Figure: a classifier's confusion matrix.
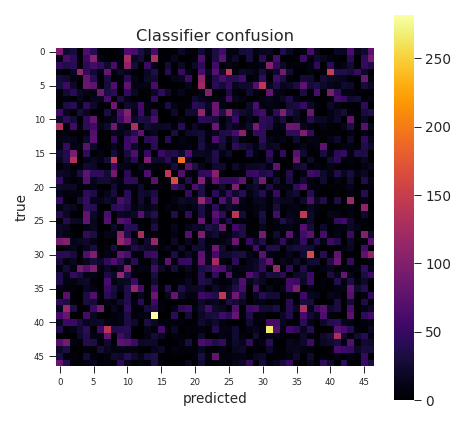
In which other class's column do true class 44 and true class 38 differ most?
36
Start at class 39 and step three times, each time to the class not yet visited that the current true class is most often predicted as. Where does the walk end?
21
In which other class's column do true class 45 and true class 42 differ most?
41
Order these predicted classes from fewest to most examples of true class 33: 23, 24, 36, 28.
24, 36, 23, 28
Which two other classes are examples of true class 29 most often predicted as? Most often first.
23, 45
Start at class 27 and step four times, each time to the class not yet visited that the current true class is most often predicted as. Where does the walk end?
26
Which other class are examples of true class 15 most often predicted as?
2
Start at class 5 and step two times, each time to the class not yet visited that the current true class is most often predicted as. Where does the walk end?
37
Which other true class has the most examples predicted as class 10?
1
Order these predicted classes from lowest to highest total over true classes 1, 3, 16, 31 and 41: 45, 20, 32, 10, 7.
20, 45, 32, 10, 7
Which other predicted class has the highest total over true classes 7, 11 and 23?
45
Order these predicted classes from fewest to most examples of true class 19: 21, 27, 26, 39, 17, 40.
40, 39, 26, 27, 21, 17
